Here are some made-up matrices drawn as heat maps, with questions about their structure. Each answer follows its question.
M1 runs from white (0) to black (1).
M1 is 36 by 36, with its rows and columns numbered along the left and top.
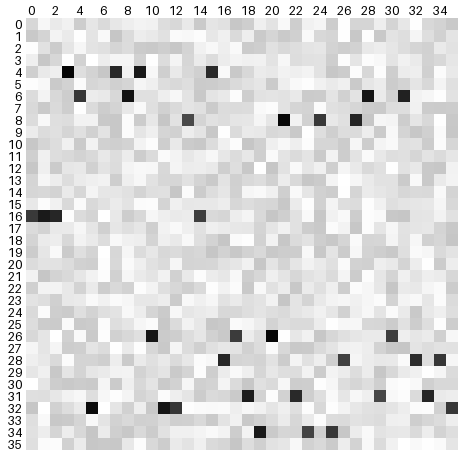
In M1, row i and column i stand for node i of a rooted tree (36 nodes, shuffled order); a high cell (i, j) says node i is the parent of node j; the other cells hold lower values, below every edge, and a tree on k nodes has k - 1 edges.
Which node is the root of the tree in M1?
6
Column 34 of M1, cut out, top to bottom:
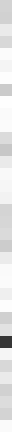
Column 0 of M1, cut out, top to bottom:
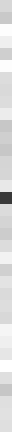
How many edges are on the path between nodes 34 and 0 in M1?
3
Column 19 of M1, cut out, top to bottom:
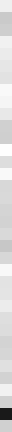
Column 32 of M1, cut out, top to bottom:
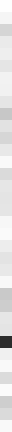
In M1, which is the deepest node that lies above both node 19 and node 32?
28
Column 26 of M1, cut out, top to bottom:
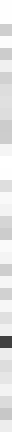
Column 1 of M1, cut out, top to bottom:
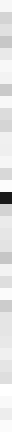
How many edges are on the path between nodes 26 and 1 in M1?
3
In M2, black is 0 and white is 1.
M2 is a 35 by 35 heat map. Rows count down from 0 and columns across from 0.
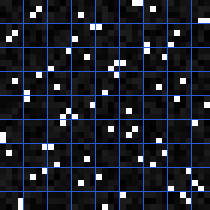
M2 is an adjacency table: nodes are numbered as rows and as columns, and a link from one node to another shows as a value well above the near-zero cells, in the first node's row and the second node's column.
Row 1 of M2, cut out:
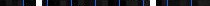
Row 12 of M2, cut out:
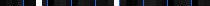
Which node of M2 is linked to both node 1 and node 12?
node 6
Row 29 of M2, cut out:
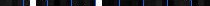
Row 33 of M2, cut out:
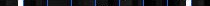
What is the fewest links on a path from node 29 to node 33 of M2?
7
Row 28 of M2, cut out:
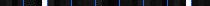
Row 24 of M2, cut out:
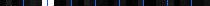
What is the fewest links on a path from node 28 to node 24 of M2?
2
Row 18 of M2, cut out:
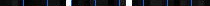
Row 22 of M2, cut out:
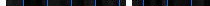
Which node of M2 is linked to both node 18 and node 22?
node 21
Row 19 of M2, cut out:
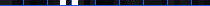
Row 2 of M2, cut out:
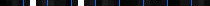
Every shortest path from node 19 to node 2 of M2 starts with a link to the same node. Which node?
node 10
